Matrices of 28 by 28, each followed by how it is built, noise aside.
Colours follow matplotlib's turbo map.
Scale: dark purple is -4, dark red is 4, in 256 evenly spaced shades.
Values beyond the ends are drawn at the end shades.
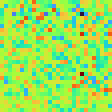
upper triangular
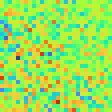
lower triangular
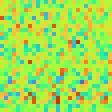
repeating columns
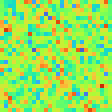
Toeplitz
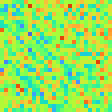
Toeplitz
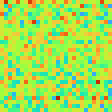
repeating columns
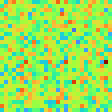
repeating columns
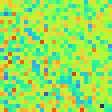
lower triangular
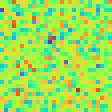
repeating columns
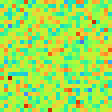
repeating columns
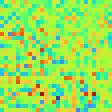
lower triangular
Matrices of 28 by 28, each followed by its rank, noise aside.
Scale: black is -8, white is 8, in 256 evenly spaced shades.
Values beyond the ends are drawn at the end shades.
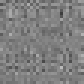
three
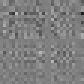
three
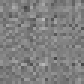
five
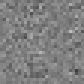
six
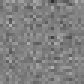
four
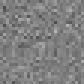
six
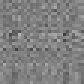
four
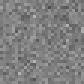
seven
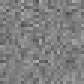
five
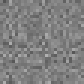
four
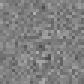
six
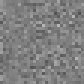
six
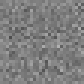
seven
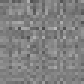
three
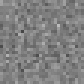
six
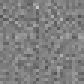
six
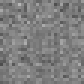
five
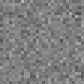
seven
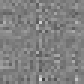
four
